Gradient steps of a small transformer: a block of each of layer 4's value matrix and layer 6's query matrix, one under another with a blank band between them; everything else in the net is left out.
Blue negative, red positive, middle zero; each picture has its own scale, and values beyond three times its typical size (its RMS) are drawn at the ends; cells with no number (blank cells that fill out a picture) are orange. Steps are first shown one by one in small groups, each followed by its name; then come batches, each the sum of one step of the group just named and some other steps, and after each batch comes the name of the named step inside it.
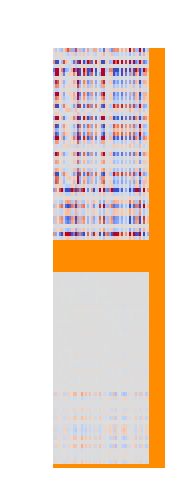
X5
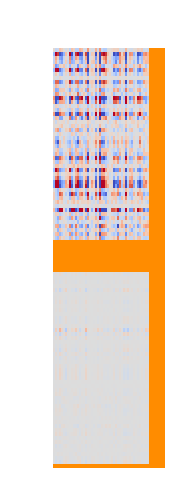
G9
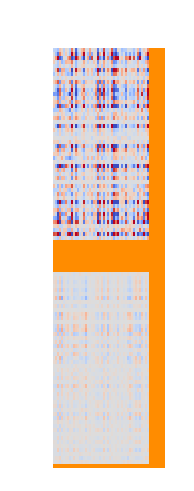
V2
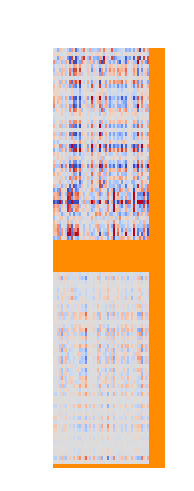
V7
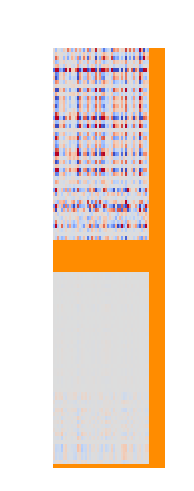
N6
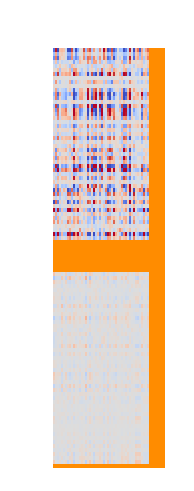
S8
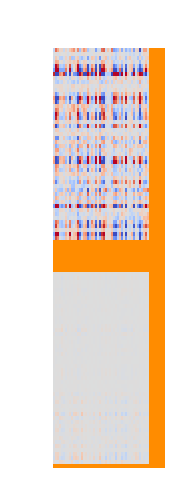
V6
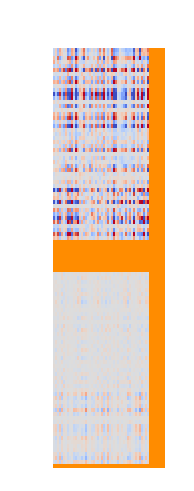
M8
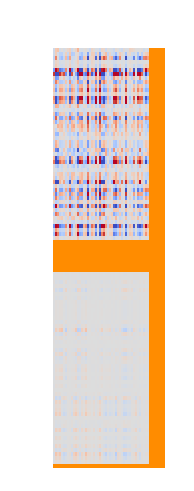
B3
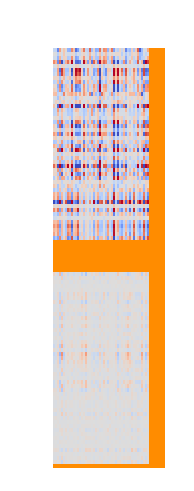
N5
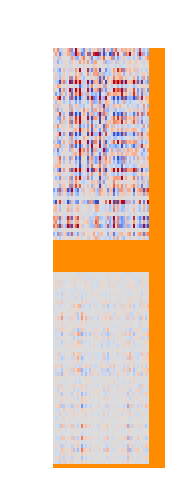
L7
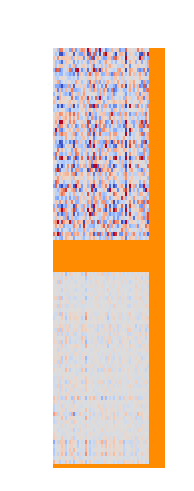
V2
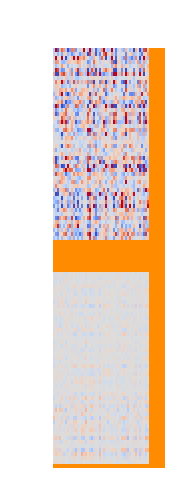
B3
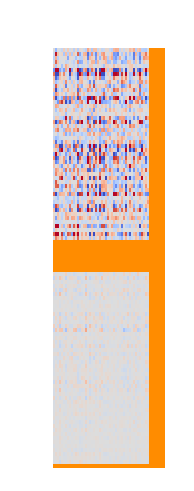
B3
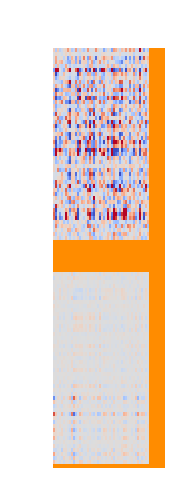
N6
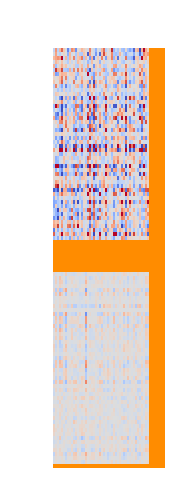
G9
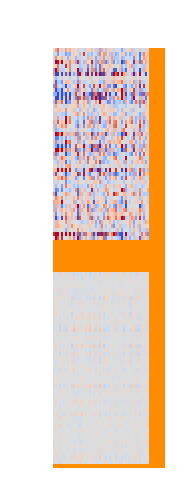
V6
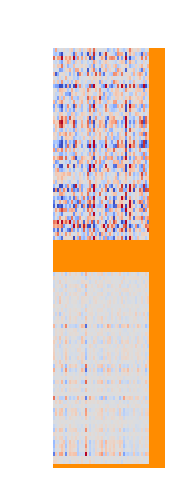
B3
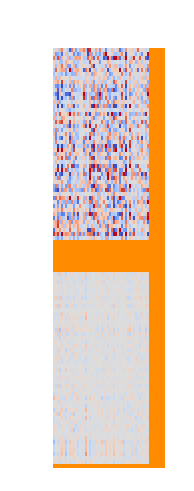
V2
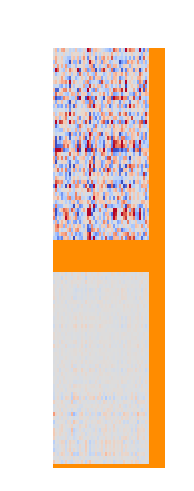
N6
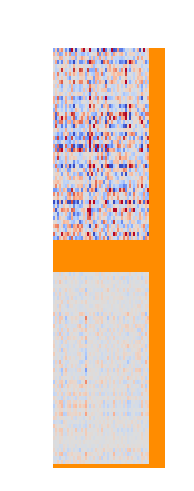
V7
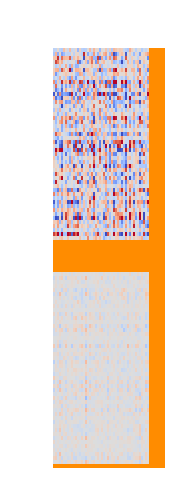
M8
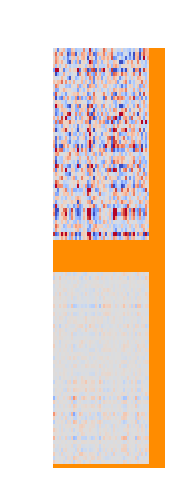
N6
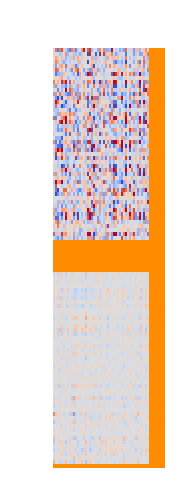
V2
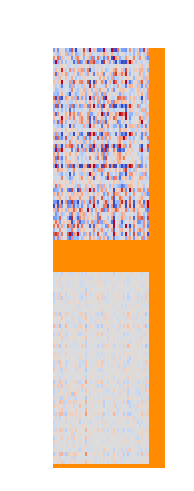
V2
